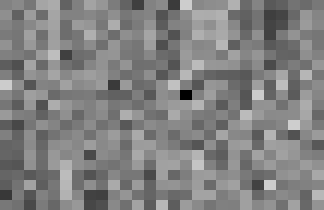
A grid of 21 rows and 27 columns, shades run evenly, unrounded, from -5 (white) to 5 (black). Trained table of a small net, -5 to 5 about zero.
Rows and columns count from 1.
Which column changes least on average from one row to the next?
7
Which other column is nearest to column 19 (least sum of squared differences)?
18
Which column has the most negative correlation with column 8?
27
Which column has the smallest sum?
17
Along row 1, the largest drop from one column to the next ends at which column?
16
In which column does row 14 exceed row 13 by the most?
25
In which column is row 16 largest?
8
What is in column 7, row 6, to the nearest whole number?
1
